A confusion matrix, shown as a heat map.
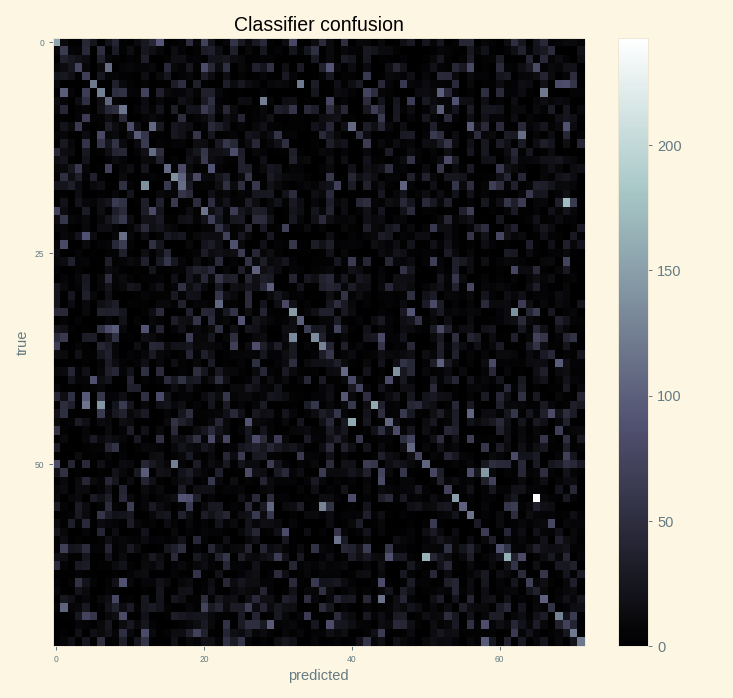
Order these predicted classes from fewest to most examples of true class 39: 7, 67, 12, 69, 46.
67, 69, 7, 12, 46
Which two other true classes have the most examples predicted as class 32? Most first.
35, 0
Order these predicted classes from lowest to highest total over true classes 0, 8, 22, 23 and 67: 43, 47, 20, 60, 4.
47, 43, 60, 4, 20
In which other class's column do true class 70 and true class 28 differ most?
12
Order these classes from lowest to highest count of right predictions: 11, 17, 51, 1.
1, 51, 11, 17
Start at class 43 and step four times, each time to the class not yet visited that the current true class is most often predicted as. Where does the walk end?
56
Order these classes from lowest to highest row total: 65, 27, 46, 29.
65, 27, 46, 29
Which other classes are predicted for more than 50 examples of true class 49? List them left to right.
25, 33, 62, 69
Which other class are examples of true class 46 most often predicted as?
68
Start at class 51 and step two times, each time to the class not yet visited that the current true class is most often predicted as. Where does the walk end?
31
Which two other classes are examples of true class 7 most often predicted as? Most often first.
28, 54
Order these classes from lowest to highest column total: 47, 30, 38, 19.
30, 38, 19, 47
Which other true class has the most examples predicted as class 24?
13
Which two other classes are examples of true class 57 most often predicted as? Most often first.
67, 51
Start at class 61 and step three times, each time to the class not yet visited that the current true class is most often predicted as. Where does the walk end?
17
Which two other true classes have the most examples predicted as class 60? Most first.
23, 15
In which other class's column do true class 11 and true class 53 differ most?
63
